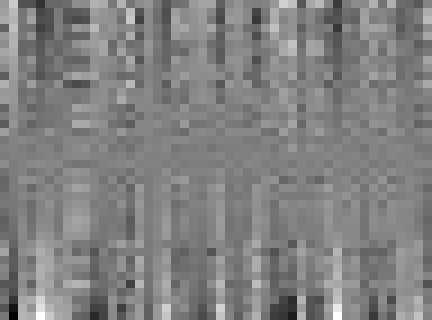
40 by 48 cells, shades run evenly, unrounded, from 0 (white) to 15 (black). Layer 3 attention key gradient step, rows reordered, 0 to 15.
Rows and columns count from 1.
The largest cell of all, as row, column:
40, 2
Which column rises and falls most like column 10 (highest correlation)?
9
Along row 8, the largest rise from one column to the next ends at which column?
16
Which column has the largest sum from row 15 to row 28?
15
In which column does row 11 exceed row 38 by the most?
5
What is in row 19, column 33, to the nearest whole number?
6
